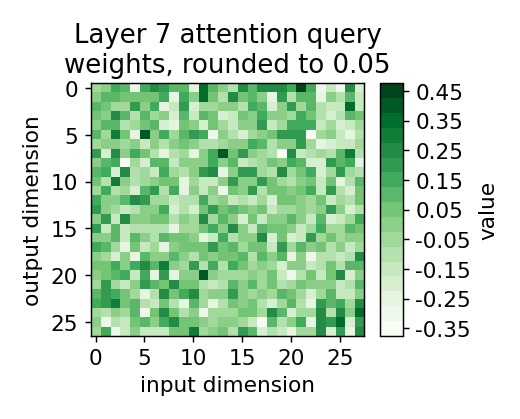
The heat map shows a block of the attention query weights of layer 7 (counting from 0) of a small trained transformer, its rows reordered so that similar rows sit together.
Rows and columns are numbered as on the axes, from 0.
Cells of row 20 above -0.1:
20
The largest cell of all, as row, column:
0, 21
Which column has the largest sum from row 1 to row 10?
2
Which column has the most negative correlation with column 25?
17
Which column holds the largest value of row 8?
24
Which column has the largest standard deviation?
11
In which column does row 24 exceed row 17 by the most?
7
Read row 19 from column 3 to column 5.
0 0.15 0.25
